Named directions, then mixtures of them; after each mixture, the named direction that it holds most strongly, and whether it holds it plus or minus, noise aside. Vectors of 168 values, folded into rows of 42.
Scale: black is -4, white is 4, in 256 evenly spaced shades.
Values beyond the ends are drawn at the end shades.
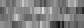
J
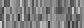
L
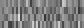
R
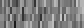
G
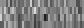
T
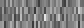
R, minus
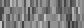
L, plus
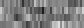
J, minus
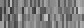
T, minus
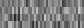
R, minus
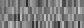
R, minus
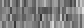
G, plus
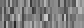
T, minus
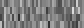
L, plus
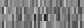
T, plus
